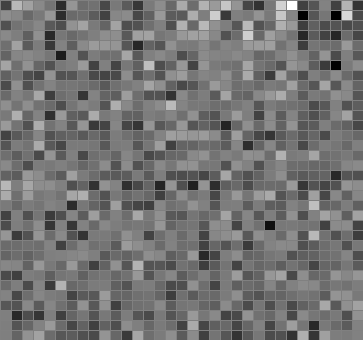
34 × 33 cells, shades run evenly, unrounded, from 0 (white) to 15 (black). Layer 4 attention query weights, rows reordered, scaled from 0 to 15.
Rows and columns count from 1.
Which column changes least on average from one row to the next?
11
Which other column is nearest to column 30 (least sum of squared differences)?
15
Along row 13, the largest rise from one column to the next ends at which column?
9
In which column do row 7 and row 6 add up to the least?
14
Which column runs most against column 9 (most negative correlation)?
5
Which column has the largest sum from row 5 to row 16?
13
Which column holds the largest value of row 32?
2
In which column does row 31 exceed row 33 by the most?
27
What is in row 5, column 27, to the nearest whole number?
7
